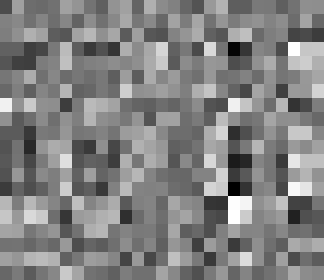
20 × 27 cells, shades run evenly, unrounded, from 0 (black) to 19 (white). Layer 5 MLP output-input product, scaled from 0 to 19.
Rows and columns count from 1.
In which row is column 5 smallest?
3
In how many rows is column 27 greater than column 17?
12
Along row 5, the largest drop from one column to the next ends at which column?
15
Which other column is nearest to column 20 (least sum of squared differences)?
21
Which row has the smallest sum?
18
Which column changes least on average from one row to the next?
23
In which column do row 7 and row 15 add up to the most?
20
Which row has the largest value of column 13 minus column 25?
16
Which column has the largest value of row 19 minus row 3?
5
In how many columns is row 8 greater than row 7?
12
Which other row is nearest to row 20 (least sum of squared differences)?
1
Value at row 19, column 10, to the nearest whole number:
10
